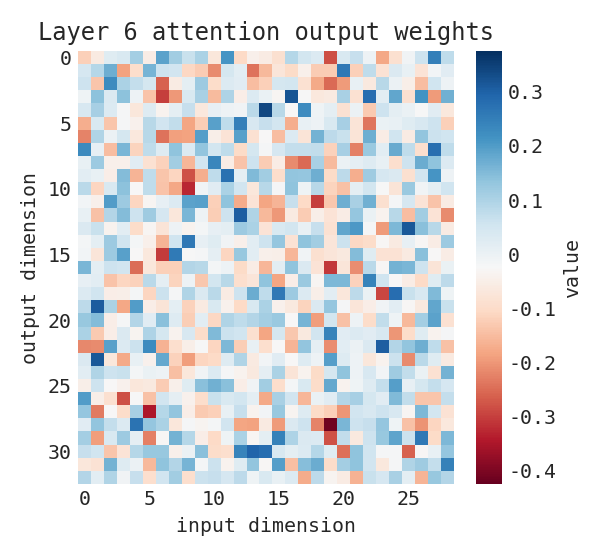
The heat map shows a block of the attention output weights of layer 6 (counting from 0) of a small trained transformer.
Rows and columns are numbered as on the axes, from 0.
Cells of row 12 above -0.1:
22
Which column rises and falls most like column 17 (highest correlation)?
14
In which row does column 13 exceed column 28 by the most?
12
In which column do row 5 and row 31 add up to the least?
16
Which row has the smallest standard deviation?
24
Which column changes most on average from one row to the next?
20
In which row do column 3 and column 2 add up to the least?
26
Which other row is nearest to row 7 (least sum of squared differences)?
32
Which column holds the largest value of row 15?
7
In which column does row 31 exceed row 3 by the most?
6
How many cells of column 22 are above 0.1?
6
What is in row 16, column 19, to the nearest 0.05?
-0.3
